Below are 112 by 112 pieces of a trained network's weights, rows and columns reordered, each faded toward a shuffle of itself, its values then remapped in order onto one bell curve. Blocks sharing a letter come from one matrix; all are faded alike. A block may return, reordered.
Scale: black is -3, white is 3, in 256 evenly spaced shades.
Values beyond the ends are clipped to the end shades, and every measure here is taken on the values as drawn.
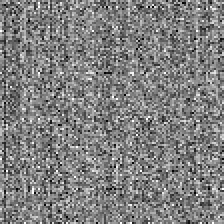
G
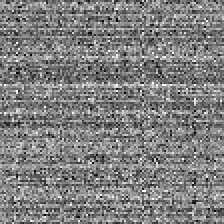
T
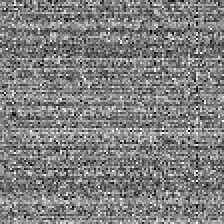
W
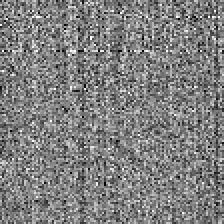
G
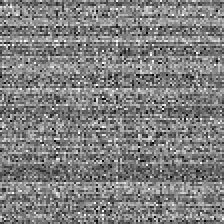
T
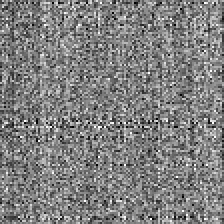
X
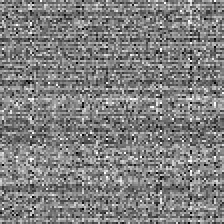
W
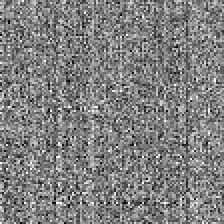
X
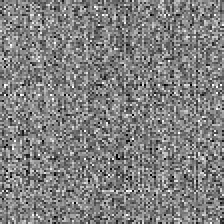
X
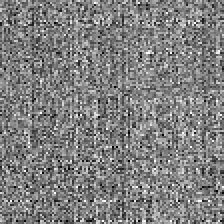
X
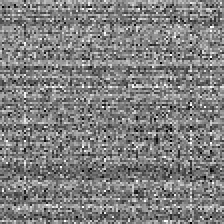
W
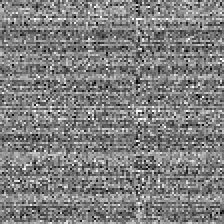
T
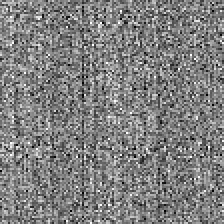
G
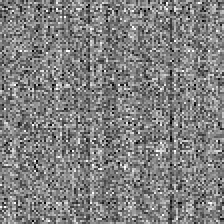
G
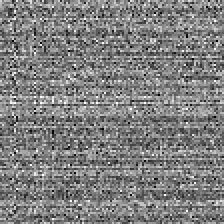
T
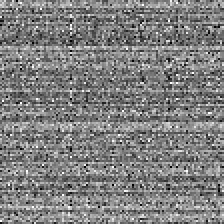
T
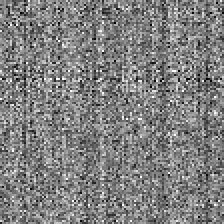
X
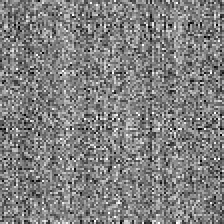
X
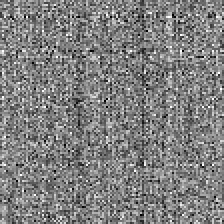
G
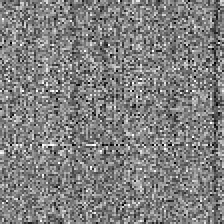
G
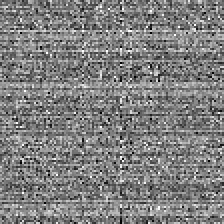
W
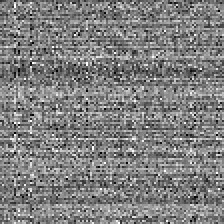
W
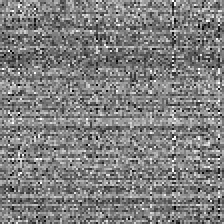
W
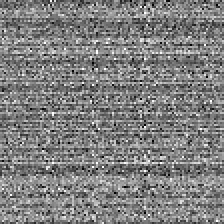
T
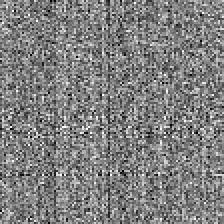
G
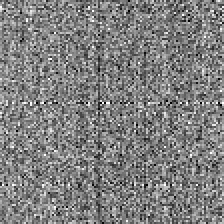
G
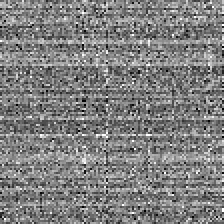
W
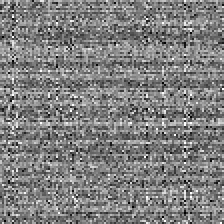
W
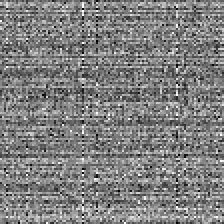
T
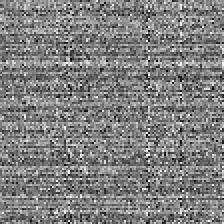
W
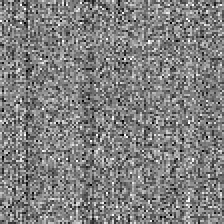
G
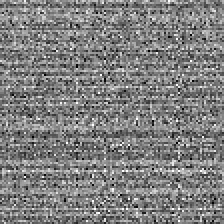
T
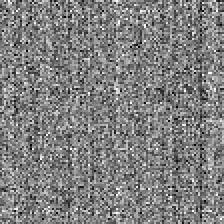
G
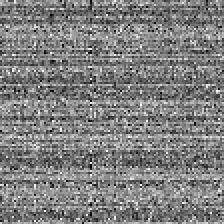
T
